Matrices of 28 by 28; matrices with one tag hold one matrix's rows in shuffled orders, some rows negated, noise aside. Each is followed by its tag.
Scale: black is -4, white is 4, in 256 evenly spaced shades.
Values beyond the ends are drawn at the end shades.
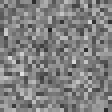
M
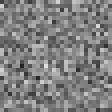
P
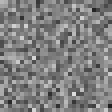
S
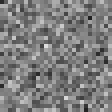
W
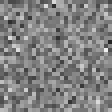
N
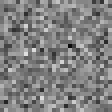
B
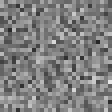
S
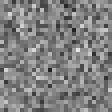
M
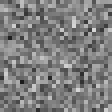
M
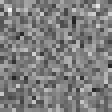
S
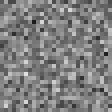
B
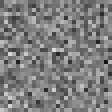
N
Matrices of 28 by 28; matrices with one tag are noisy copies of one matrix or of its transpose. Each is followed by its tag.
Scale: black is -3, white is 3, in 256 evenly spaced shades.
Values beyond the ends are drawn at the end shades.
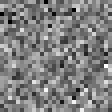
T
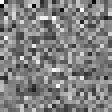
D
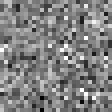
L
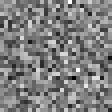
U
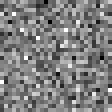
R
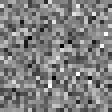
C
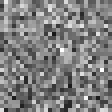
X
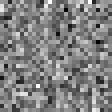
L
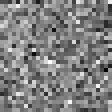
X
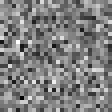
D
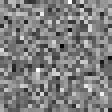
U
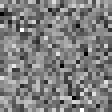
T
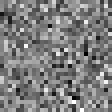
T
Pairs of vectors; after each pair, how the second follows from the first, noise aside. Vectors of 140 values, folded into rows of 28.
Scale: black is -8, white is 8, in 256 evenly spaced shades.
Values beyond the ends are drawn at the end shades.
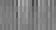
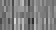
wrapped around, scaled up.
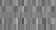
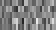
scaled up.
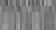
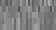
copied.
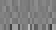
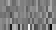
scaled up.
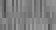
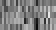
wrapped around, scaled up.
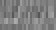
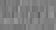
shrunk.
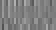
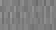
wrapped around, shrunk.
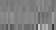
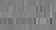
wrapped around, shrunk.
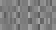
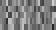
wrapped around, scaled up.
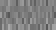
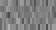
copied.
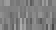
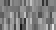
negated, scaled up.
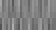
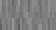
shrunk.
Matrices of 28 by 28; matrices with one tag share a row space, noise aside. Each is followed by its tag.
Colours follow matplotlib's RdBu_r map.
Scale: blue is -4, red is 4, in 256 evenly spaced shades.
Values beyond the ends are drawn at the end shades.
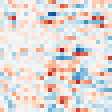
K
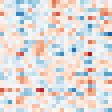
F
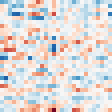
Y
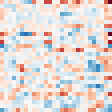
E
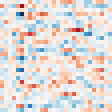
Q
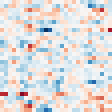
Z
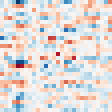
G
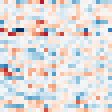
Y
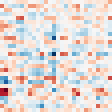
Y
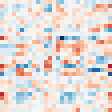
E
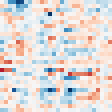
G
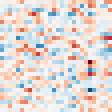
F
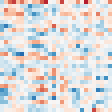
Y
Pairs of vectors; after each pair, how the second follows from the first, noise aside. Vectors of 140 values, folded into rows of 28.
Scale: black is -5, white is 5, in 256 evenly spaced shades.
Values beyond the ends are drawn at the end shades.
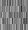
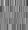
wrapped around, partly zeroed.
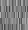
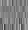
partly zeroed.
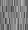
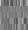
wrapped around, negated, partly zeroed.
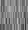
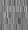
wrapped around, negated, shrunk.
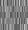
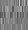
partly zeroed.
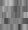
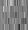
partly zeroed.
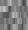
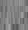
wrapped around, negated, shrunk.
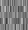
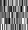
reversed, scaled up.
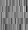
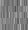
wrapped around, negated, shrunk.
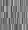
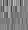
partly zeroed.
